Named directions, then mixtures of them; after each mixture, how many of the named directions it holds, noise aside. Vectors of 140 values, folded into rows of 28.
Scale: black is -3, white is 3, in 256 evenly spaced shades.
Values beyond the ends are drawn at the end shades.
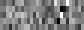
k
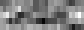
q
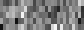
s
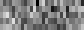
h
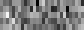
one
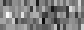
three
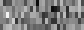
two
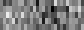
three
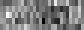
four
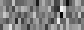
three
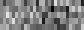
two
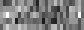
three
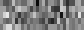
four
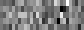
one
